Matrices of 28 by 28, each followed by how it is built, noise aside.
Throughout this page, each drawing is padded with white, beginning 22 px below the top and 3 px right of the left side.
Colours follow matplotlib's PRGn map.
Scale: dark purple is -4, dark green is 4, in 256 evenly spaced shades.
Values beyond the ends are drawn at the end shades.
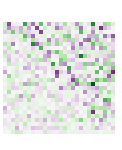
upper triangular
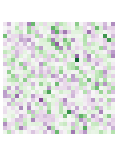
Toeplitz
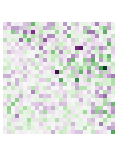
upper triangular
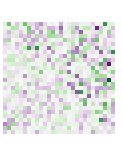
upper triangular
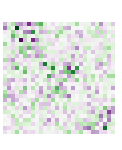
block diagonal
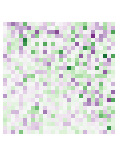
upper triangular
